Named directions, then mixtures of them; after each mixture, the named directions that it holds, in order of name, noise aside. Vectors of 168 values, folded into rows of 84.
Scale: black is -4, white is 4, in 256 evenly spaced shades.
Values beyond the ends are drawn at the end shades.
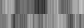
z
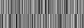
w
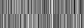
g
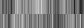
g, z.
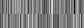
g.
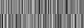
g, w.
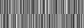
w.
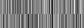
g.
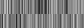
g, w, z.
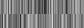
g, w, z.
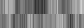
z.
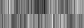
g, z.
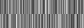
w.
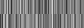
g, w.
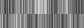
g, w, z.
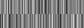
g, w.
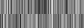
g, w, z.
